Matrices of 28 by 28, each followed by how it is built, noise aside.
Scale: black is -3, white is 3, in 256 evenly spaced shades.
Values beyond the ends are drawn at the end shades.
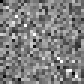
diagonal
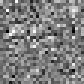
low rank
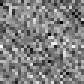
Toeplitz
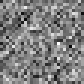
Hankel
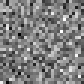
repeating rows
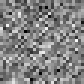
Hankel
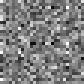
low rank
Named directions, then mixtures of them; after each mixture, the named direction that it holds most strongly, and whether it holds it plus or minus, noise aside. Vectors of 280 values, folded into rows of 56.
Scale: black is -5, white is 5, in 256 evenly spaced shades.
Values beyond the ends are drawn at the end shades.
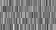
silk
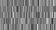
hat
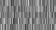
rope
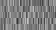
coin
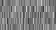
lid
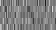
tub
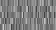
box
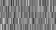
rope, plus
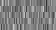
lid, minus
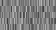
lid, plus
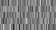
silk, minus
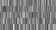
silk, plus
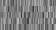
coin, minus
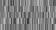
coin, minus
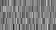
silk, minus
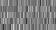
box, minus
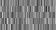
lid, minus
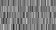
silk, minus
